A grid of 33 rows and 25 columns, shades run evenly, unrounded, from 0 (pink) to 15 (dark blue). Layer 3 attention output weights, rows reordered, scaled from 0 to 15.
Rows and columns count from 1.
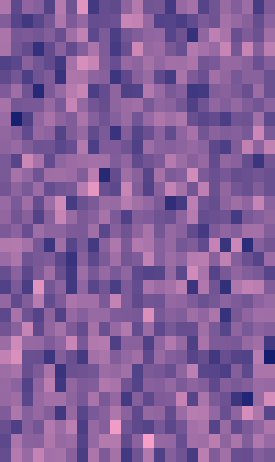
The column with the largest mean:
3
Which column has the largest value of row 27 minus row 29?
6
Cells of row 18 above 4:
23
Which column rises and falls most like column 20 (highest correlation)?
14
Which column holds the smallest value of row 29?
25
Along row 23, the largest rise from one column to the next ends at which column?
21
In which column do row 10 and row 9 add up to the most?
2
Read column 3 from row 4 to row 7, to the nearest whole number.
10 7 11 9
